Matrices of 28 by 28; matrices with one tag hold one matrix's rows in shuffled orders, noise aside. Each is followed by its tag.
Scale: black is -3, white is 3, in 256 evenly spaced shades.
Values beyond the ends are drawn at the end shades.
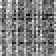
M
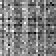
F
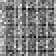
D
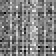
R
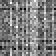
R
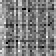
D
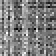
F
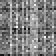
R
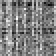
M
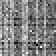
F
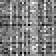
R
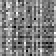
M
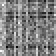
D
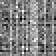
R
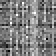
R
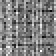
M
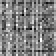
M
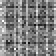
D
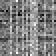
R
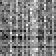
R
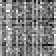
M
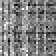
F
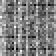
D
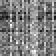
R
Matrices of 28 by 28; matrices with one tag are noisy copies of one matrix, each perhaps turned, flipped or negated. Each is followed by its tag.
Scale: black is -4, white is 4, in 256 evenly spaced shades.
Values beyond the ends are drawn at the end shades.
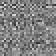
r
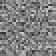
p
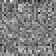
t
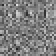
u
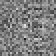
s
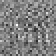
s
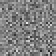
r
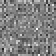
t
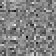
u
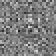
s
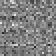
u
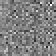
r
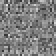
t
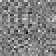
s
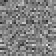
p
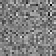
r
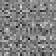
u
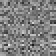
p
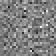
s
